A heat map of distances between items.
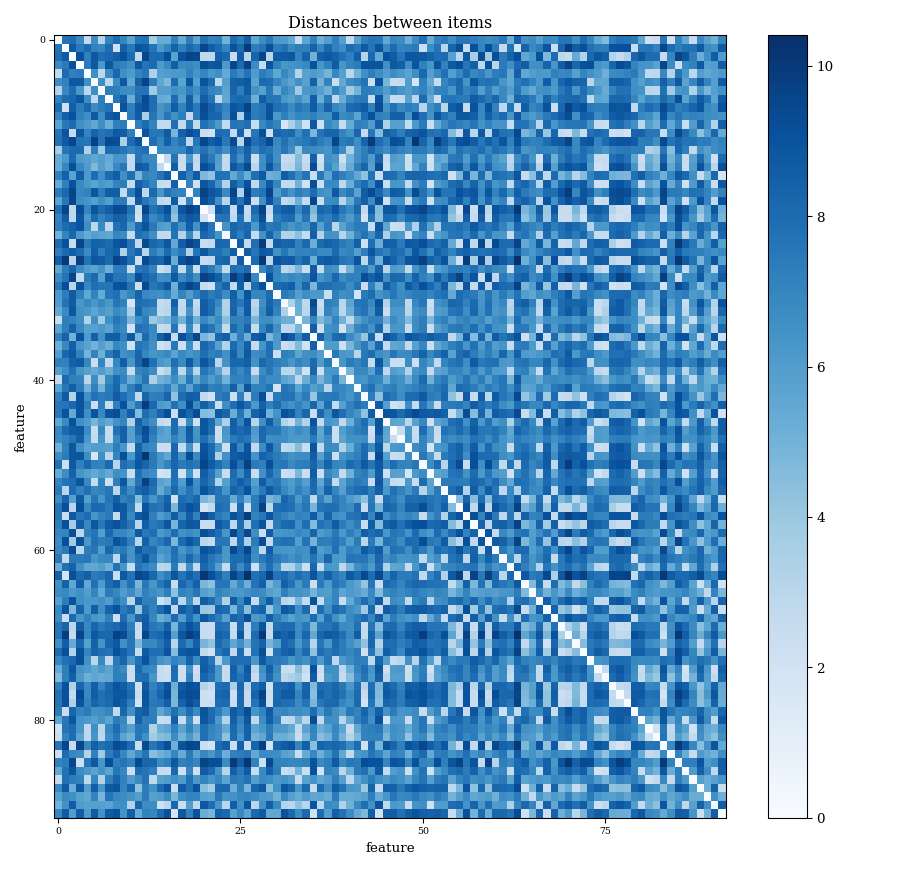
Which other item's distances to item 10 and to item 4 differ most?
31
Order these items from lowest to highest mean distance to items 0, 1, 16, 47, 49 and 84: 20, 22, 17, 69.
22, 17, 69, 20
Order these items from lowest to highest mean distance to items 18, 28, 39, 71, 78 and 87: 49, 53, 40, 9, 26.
40, 9, 26, 53, 49
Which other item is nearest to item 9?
18
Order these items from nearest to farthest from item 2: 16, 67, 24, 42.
24, 42, 67, 16
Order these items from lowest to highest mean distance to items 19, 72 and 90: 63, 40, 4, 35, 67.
40, 4, 67, 35, 63
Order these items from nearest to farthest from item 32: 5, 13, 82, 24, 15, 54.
15, 82, 5, 13, 54, 24
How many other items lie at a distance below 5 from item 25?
3
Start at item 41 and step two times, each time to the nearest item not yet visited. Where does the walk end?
37
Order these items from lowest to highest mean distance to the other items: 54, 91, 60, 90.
90, 54, 91, 60
